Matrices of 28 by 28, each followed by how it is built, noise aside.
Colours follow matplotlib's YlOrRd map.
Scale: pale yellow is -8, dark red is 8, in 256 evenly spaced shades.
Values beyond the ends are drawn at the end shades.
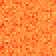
repeating rows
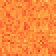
low rank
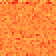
uneven rows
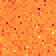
sparse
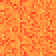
repeating rows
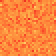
low rank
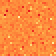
sparse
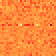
uneven rows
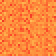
repeating rows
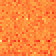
uneven rows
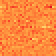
uneven rows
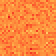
low rank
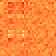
low rank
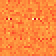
uneven rows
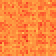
blocks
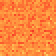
blocks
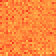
low rank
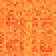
blocks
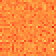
low rank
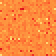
sparse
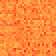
low rank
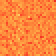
repeating rows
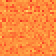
low rank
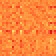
low rank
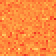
uneven rows
